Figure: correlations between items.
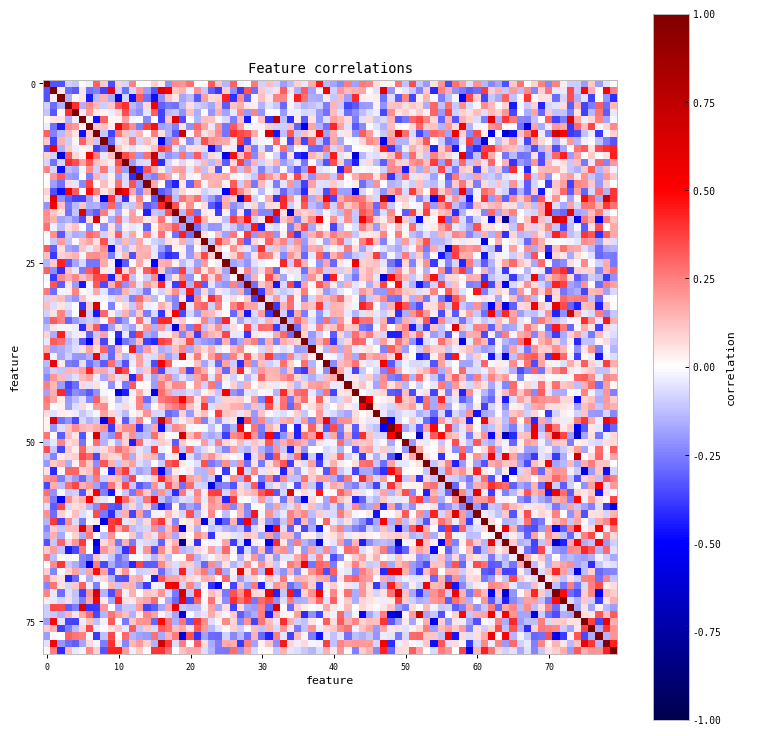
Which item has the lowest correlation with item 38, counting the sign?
64
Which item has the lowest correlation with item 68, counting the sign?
74
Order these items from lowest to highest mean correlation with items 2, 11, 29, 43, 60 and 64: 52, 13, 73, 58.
58, 73, 13, 52
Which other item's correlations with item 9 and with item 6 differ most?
1
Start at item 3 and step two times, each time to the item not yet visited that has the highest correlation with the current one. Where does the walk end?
10
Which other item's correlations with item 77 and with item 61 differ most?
28
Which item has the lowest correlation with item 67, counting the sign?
6
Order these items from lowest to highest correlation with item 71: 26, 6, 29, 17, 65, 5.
5, 65, 17, 29, 6, 26
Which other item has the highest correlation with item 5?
32
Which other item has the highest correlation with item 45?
44
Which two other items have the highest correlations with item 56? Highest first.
70, 77
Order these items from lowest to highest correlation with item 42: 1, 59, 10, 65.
59, 10, 1, 65
